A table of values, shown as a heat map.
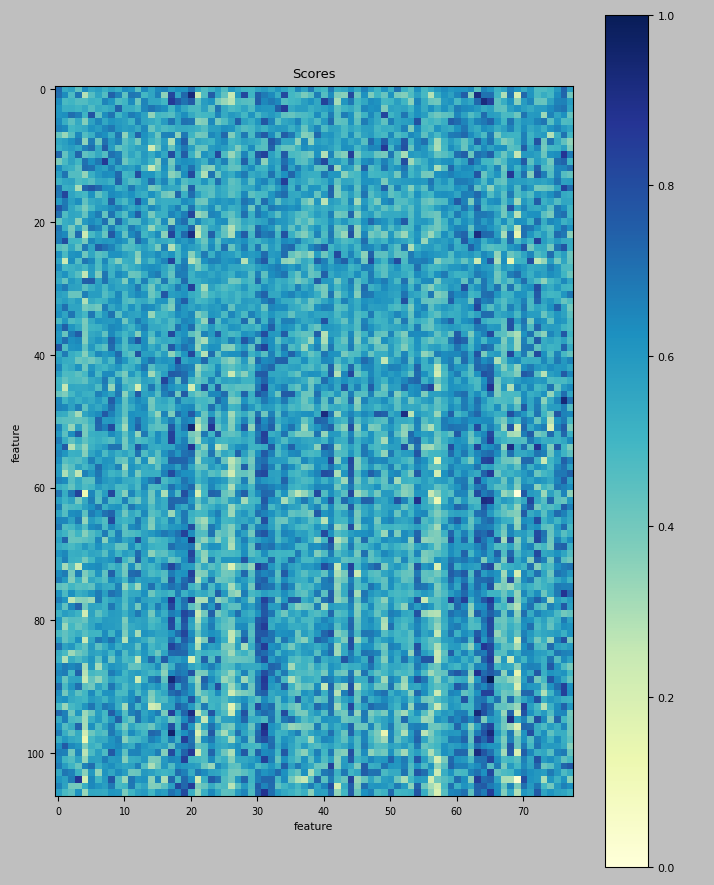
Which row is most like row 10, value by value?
90
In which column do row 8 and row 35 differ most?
68
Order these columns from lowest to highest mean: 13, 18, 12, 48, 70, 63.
48, 12, 13, 18, 70, 63
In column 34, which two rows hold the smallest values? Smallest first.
62, 26
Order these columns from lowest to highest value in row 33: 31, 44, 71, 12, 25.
31, 71, 12, 44, 25
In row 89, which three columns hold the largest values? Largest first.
65, 17, 31
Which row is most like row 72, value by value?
58
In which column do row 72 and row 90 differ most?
40
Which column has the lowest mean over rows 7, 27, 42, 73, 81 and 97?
21
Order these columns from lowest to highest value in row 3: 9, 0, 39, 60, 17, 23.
23, 17, 39, 0, 60, 9
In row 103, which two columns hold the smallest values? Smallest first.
57, 38
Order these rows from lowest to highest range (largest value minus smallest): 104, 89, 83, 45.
83, 45, 89, 104
